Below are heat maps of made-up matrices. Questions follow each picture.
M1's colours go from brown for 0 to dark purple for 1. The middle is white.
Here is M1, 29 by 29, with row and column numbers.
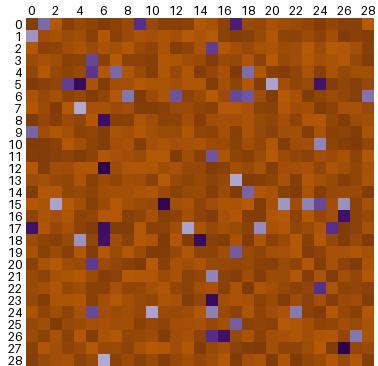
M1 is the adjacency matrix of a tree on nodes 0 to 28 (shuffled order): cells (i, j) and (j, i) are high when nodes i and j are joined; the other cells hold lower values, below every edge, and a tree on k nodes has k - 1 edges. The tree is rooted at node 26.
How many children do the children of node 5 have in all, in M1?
2
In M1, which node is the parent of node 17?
6
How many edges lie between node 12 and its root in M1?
7
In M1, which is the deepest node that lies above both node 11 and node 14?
15
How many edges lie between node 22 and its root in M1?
3
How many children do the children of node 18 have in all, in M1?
4
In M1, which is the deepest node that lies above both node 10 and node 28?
24
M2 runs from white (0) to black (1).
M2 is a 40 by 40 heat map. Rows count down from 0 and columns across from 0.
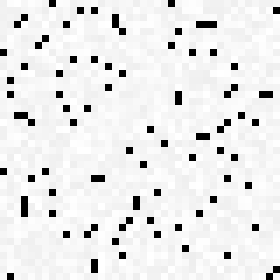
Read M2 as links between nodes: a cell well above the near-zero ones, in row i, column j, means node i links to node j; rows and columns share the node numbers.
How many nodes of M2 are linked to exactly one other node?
9
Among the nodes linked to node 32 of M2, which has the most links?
node 13
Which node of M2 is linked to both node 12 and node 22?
node 33
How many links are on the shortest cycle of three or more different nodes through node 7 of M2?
7
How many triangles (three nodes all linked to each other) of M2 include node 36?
1
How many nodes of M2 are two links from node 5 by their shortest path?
1
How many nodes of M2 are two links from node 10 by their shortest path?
4
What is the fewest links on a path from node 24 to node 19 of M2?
5
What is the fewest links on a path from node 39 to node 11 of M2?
2
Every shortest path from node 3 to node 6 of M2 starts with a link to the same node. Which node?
node 30
